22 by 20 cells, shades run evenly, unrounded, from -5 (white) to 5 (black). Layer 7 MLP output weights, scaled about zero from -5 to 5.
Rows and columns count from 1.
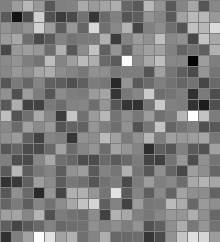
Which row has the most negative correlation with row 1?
15
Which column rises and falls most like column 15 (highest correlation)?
2
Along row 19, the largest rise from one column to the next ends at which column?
10
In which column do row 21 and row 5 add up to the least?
9
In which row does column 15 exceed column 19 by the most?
22
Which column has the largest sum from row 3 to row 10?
18
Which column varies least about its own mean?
16
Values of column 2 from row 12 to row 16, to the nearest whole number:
1 -1 1 2 -2
